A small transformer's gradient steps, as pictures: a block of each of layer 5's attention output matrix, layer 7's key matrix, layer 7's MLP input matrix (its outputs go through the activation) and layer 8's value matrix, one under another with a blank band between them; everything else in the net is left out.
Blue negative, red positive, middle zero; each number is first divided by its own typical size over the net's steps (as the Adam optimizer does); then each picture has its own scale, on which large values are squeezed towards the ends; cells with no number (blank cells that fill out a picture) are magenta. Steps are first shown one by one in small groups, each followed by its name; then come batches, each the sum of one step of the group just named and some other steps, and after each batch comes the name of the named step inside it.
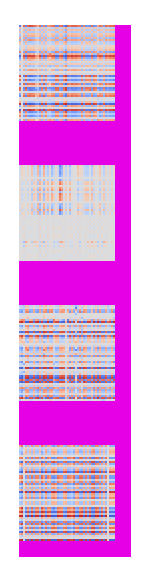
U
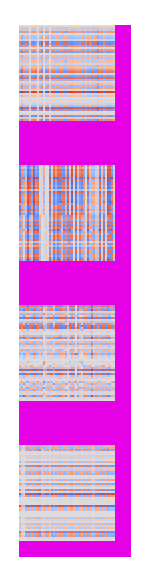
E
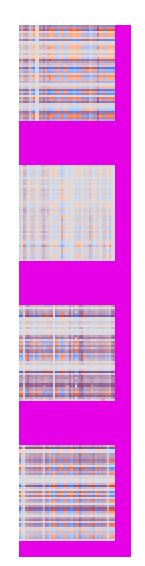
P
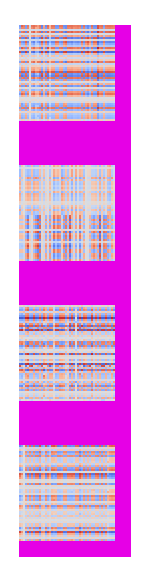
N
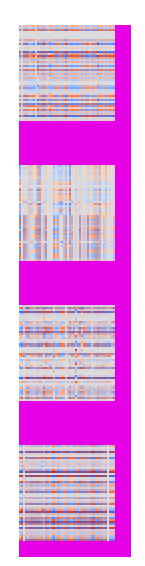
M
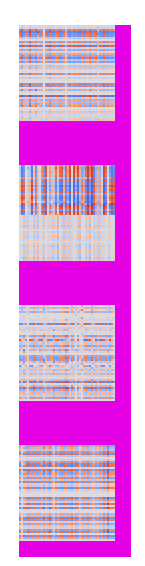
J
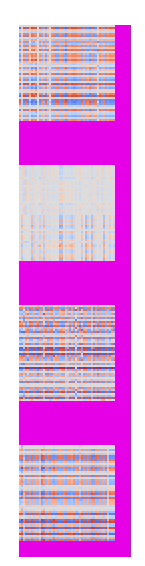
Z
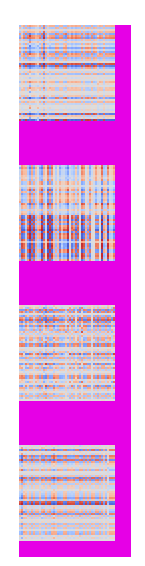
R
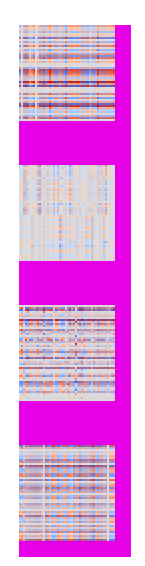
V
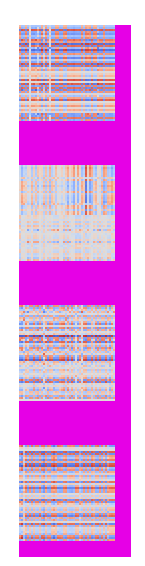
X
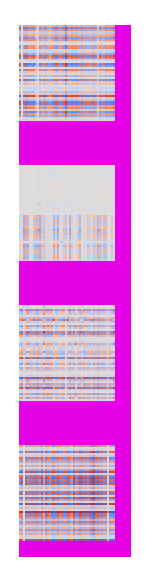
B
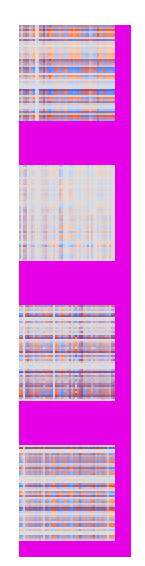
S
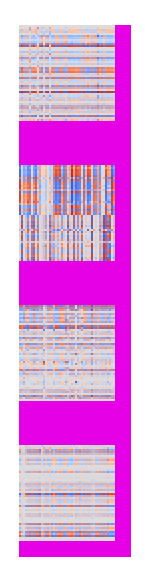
E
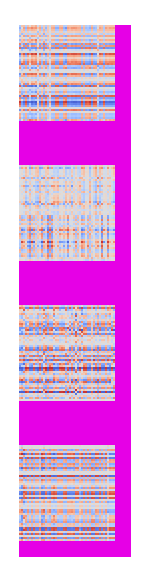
Z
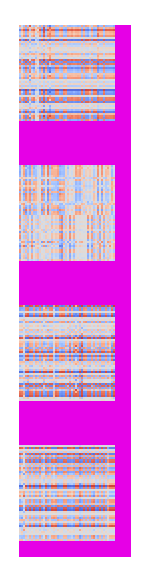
S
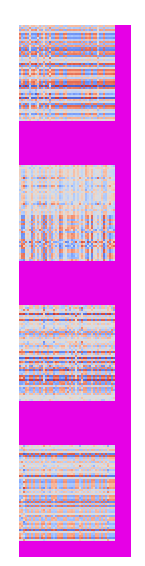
V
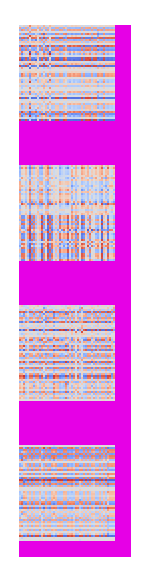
R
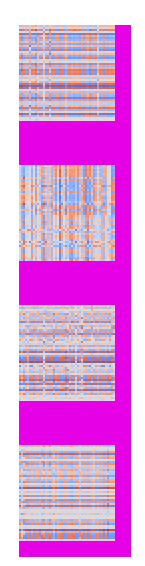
J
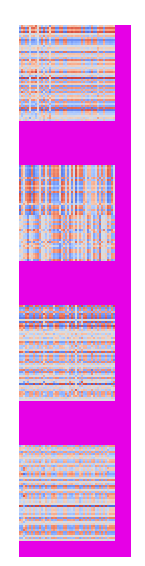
E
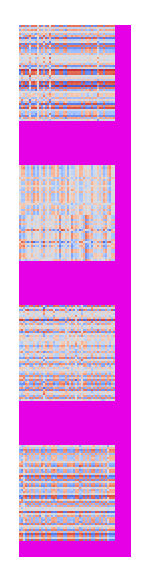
V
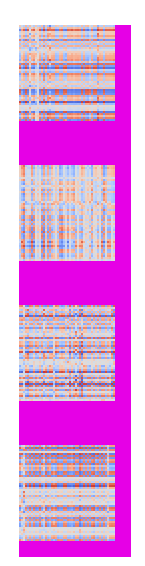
P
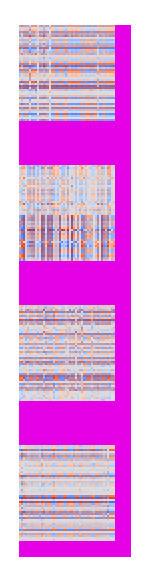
R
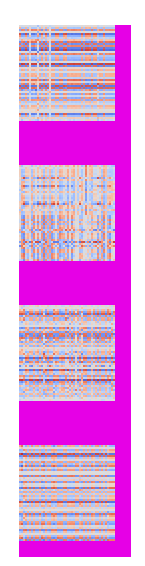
X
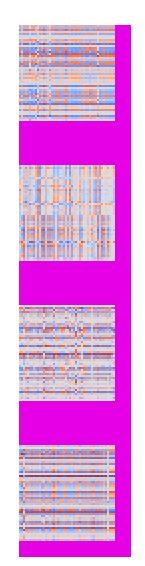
M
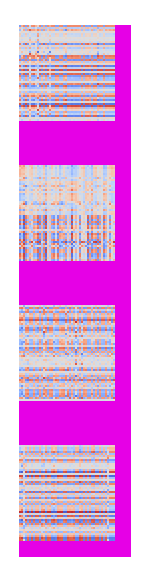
M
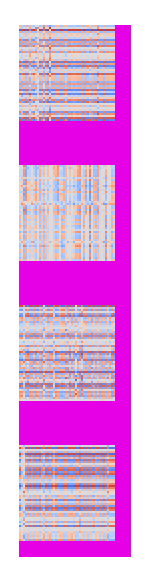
P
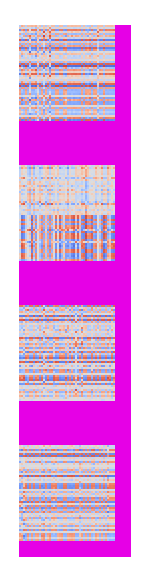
R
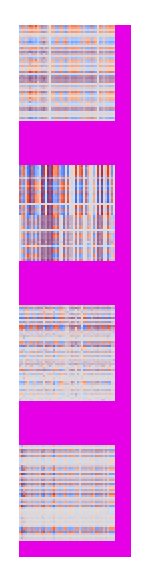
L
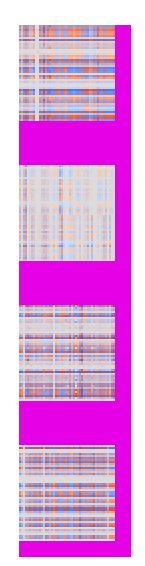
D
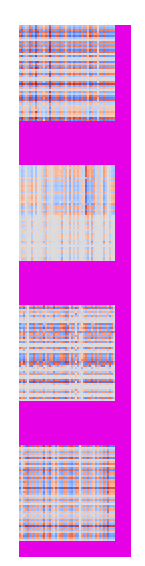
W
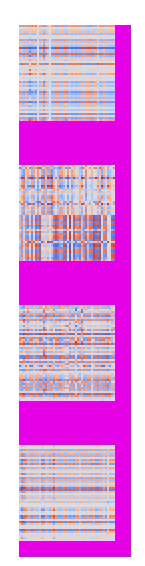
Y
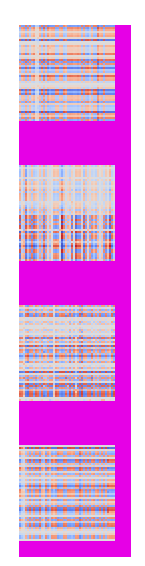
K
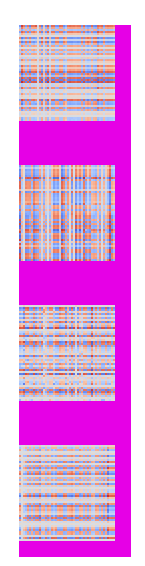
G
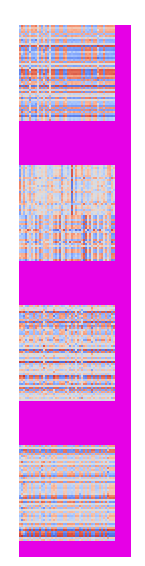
G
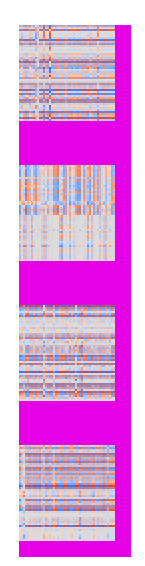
D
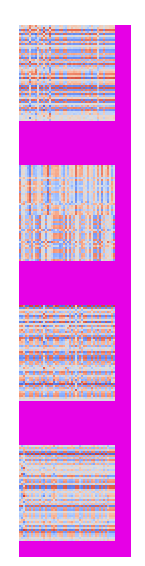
L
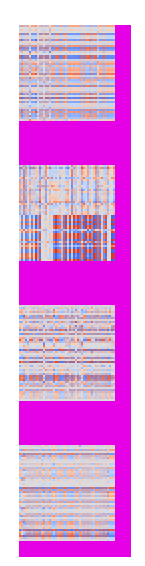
Y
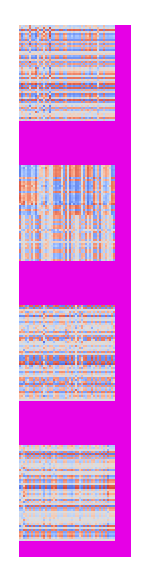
W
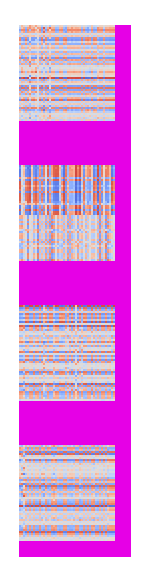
L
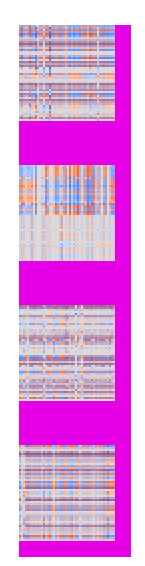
W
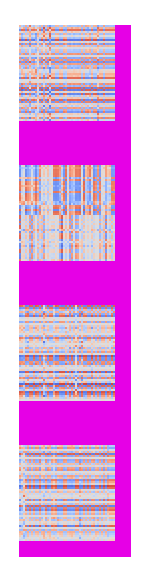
K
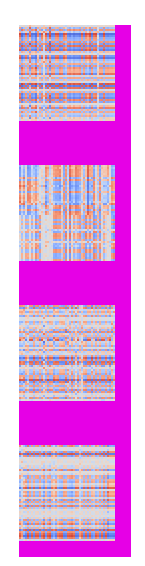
W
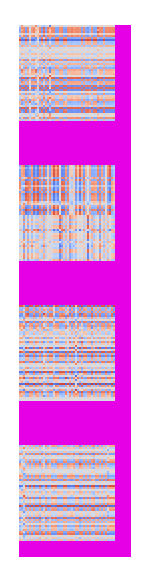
G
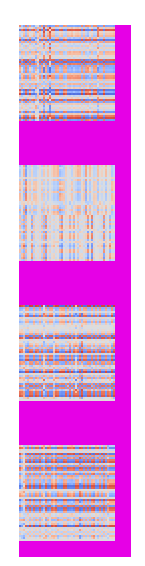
D
